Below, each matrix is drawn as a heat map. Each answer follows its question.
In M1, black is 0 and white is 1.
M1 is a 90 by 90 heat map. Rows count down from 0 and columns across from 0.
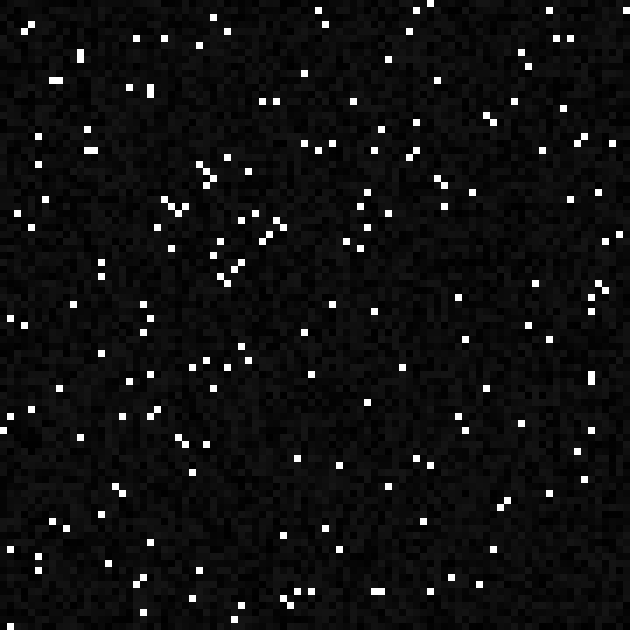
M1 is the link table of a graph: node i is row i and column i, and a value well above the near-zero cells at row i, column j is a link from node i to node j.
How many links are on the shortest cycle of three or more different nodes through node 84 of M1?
3
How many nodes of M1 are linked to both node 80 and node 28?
0
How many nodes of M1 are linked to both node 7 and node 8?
1
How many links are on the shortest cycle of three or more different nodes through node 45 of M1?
4
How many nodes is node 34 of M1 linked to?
4
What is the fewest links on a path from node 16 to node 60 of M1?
7
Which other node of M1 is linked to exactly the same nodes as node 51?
node 24
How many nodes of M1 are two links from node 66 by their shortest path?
3
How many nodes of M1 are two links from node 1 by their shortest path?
5
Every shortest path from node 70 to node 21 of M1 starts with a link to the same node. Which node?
node 17
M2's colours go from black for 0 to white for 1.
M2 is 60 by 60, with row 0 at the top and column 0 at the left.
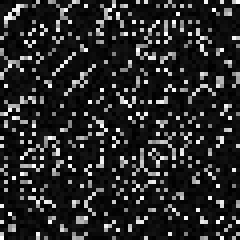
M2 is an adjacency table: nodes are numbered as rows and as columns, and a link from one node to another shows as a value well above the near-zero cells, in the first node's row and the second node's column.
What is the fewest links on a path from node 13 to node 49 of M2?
2
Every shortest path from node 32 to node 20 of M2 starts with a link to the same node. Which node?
node 3
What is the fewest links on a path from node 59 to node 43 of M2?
3
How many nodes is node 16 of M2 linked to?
6
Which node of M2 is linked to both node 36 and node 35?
node 11
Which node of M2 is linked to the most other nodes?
node 41
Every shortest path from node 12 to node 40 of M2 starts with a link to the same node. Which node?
node 55
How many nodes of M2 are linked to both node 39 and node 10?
4
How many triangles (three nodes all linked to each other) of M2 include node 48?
2
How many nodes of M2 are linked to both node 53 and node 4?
2
